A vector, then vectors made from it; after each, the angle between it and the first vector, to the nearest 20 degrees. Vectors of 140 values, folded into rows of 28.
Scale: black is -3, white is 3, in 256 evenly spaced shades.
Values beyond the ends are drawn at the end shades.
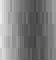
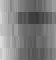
20 degrees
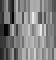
140 degrees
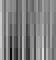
80 degrees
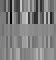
100 degrees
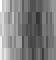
20 degrees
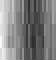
20 degrees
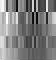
40 degrees
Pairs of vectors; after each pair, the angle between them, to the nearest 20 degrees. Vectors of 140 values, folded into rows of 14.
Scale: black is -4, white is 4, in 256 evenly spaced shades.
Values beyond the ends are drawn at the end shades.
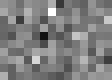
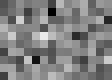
160 degrees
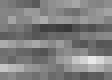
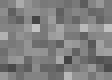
120 degrees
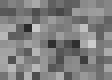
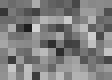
40 degrees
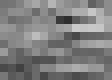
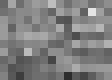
40 degrees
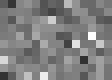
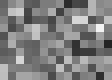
100 degrees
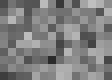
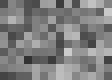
20 degrees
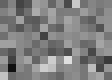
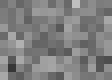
40 degrees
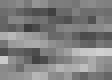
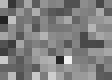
80 degrees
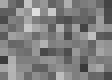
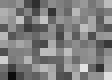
140 degrees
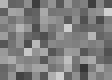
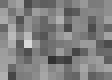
100 degrees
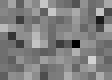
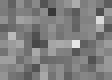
160 degrees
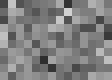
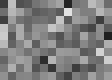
20 degrees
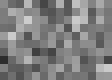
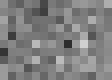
80 degrees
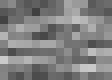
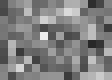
80 degrees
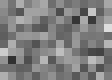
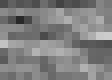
100 degrees
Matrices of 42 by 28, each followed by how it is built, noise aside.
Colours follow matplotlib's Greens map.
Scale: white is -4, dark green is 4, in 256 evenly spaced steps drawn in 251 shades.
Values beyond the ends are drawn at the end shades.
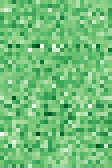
uneven rows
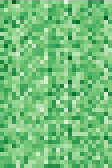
repeating rows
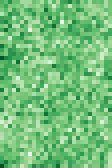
smooth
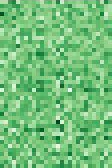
low rank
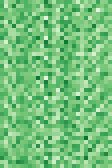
repeating rows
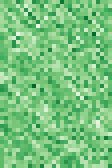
Toeplitz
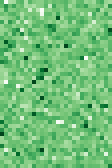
sparse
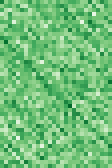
Toeplitz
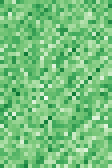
Hankel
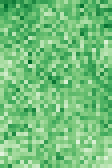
smooth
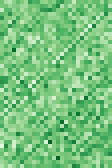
Hankel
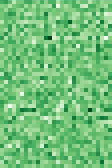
uneven rows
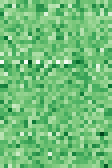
uneven rows
